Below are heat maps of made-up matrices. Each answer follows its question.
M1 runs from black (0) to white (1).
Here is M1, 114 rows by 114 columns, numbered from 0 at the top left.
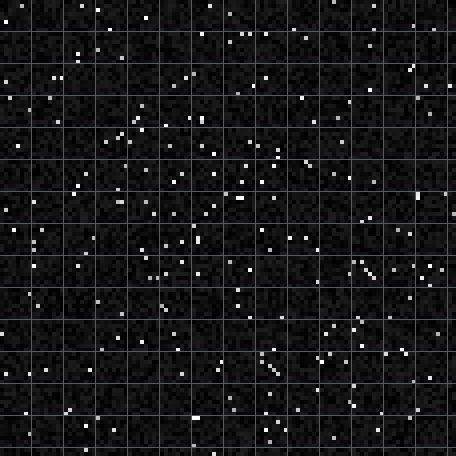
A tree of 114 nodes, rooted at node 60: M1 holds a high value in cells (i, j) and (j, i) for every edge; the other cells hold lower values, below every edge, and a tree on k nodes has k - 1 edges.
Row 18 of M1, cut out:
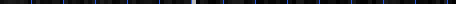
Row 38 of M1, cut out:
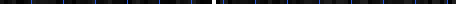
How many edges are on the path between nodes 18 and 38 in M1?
8
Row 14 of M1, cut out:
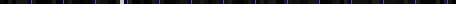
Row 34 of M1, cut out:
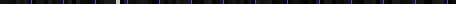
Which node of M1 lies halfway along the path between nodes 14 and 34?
50
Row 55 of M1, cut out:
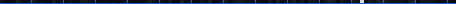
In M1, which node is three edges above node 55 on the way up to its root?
45
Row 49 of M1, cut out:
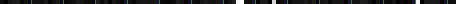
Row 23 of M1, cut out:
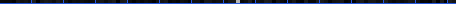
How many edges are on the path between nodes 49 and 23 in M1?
2
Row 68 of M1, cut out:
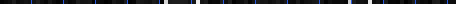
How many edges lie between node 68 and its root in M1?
2
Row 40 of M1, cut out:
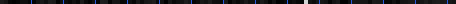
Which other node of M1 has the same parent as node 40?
9
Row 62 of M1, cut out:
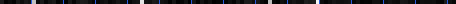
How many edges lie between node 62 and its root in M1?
2
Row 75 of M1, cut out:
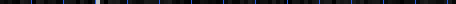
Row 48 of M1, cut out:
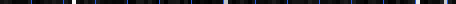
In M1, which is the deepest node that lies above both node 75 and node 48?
104
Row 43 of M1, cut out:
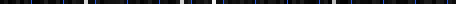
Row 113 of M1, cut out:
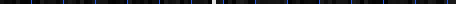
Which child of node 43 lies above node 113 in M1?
53
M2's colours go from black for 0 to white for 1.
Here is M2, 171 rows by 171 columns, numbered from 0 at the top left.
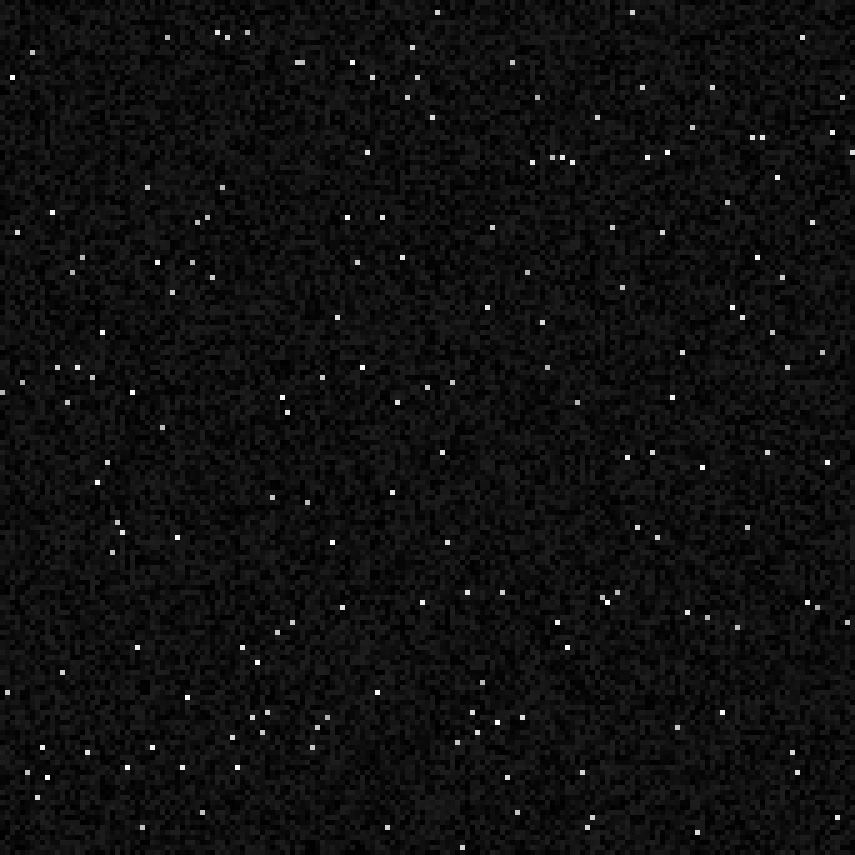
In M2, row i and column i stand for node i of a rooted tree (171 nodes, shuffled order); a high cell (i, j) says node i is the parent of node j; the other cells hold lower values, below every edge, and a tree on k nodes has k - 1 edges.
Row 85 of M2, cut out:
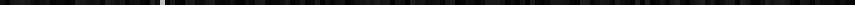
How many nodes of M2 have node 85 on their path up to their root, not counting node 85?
4
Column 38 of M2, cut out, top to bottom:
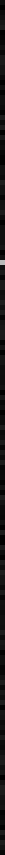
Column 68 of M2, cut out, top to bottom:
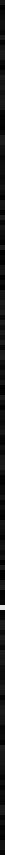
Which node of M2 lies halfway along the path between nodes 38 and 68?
100
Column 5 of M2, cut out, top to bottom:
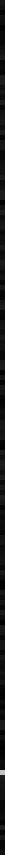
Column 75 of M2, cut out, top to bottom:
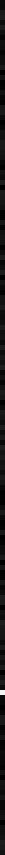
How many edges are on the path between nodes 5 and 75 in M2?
5
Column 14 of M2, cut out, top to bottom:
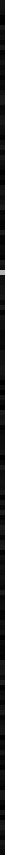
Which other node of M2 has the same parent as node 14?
105
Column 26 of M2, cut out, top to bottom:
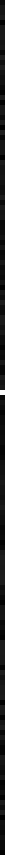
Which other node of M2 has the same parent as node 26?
0
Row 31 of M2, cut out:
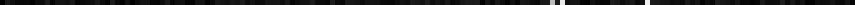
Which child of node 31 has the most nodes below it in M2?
129
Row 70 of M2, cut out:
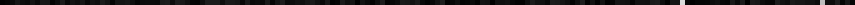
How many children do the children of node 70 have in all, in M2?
1
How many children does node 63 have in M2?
2
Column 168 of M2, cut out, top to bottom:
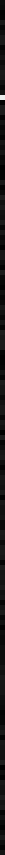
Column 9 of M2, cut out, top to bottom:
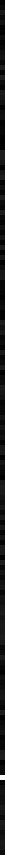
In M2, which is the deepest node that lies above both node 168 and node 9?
19
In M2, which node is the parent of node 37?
139
